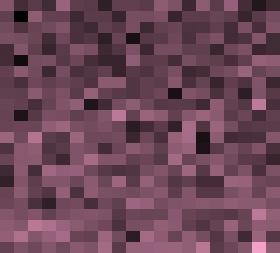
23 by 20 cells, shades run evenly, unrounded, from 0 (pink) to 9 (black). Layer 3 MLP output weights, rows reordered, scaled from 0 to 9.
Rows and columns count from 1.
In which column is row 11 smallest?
9
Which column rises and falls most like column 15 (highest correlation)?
12
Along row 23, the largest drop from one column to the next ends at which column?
19
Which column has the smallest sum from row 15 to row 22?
2
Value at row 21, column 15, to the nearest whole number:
6
